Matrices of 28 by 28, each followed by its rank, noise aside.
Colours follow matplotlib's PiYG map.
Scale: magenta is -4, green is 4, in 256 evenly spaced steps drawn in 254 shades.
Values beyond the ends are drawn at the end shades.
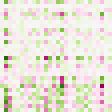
two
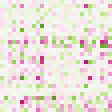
four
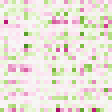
four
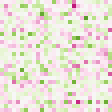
eight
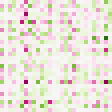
four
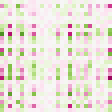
two
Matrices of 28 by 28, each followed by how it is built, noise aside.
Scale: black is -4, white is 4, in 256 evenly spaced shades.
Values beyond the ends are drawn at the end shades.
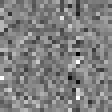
uneven columns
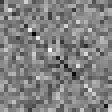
diagonal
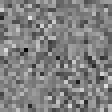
block diagonal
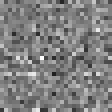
uneven rows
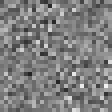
block diagonal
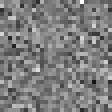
uneven columns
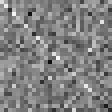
diagonal
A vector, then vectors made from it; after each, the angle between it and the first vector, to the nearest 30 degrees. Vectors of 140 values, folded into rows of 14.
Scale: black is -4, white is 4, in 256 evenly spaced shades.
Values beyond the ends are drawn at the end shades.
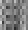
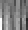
90 degrees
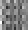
30 degrees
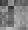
120 degrees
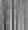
90 degrees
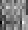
120 degrees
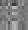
120 degrees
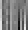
60 degrees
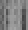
120 degrees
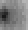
90 degrees
